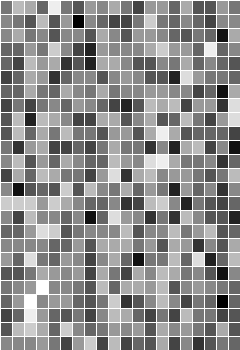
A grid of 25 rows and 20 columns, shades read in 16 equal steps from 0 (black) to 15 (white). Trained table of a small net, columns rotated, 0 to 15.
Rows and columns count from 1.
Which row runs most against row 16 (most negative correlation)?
8
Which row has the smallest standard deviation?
18
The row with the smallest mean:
11
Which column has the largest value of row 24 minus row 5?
6
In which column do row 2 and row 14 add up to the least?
7
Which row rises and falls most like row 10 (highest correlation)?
12
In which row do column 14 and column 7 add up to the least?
2
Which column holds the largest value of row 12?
14
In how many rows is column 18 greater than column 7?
6
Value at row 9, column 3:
2
